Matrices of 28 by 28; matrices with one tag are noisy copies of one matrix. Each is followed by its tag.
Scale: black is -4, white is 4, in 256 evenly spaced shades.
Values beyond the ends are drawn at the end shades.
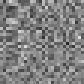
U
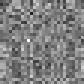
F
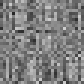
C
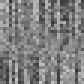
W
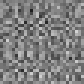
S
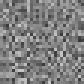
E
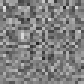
U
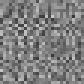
S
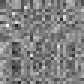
F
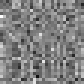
F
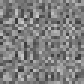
S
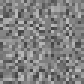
S
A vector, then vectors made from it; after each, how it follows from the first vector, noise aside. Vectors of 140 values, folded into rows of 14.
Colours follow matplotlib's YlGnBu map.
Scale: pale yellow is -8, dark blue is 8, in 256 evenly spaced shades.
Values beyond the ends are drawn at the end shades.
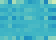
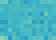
reversed, shrunk.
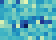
wrapped around, negated, scaled up.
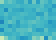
reversed, partly zeroed.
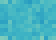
reversed, shrunk.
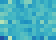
reversed, negated.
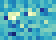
wrapped around, scaled up.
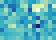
wrapped around, scaled up.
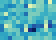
wrapped around, negated, scaled up.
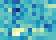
wrapped around, scaled up.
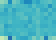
reversed, partly zeroed.
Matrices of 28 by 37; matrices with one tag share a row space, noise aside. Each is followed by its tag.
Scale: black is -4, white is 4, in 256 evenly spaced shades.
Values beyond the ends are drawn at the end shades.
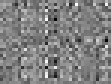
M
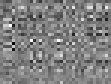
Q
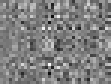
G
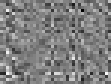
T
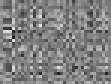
Q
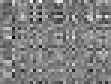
Q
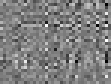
M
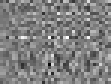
G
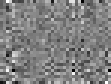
T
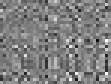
M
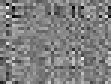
T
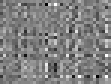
M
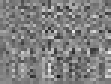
G
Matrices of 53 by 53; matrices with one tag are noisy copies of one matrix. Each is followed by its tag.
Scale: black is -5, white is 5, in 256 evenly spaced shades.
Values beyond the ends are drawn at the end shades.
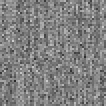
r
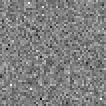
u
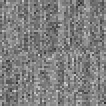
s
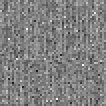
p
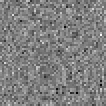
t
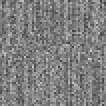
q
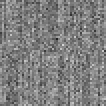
s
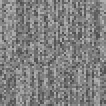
r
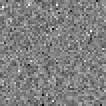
u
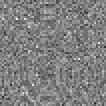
t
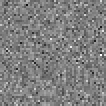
t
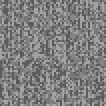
p
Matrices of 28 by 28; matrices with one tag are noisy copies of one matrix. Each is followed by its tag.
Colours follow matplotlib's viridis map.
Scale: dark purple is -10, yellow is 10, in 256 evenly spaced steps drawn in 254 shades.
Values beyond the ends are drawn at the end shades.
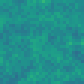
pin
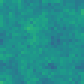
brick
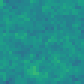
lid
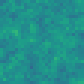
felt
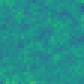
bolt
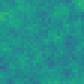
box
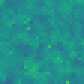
lid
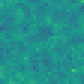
bolt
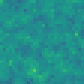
lid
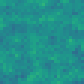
pin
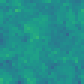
brick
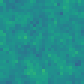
lid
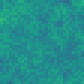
box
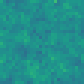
lid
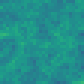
felt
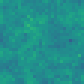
brick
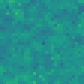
bolt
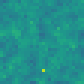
felt
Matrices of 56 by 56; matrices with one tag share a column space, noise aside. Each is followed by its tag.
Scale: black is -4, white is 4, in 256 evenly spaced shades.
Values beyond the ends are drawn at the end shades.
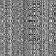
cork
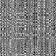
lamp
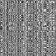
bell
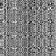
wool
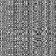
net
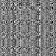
wool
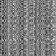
cork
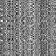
cork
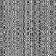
net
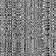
lamp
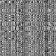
bell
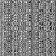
bell
